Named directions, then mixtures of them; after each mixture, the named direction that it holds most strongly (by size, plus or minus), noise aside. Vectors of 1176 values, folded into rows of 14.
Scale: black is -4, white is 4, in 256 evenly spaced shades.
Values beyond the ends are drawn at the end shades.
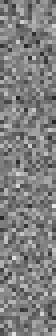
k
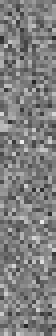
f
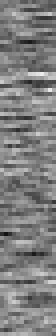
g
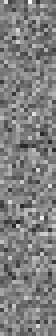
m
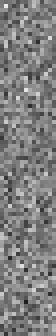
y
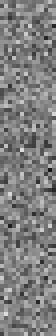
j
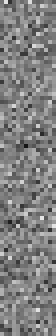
m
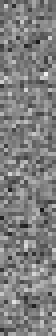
y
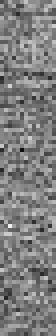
j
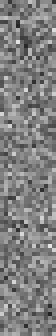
f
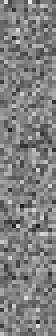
m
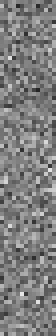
j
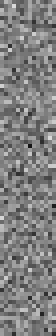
k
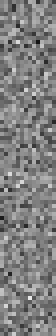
k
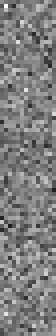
j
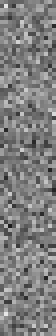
j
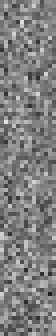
y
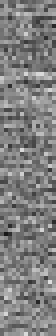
j
